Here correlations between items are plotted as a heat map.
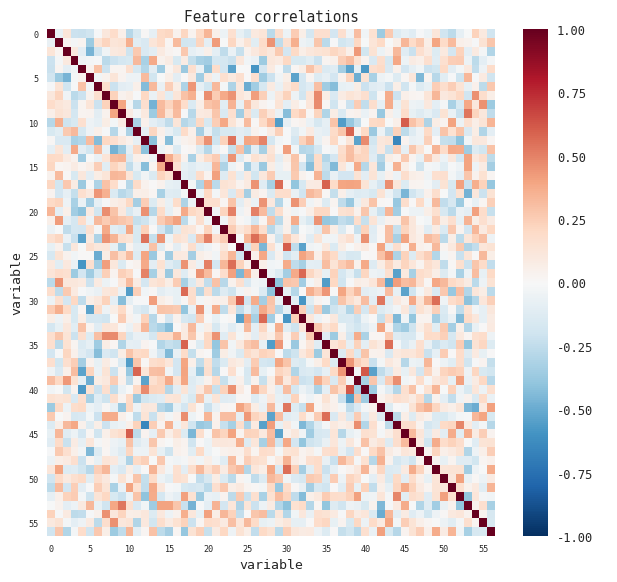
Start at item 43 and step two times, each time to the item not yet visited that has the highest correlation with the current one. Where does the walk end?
17
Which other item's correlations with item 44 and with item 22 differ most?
12
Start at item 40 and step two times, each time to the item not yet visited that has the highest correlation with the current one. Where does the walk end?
11
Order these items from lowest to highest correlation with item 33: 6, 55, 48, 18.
6, 55, 48, 18
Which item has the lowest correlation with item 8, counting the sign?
13
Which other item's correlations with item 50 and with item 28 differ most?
29
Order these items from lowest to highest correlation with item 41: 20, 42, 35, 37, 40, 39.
40, 37, 20, 42, 35, 39
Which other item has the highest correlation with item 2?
39
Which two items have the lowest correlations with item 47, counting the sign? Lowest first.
5, 53
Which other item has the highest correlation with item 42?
30
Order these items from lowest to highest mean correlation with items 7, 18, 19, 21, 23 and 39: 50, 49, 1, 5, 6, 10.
5, 50, 10, 6, 1, 49
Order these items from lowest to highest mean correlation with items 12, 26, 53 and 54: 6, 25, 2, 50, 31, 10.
6, 50, 31, 2, 10, 25
